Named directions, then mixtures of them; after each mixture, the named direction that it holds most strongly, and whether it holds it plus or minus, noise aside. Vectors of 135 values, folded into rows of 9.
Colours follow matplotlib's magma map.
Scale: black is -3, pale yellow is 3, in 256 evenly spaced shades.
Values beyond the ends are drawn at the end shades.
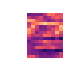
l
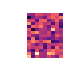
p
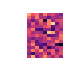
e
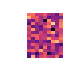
p, minus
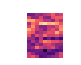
l, plus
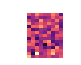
p, plus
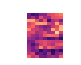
l, plus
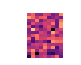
p, minus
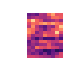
l, plus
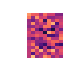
e, plus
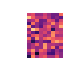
p, minus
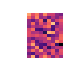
e, plus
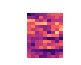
l, plus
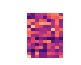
p, plus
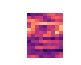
l, plus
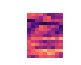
l, minus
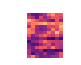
l, plus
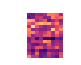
l, plus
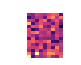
p, plus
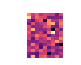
e, plus
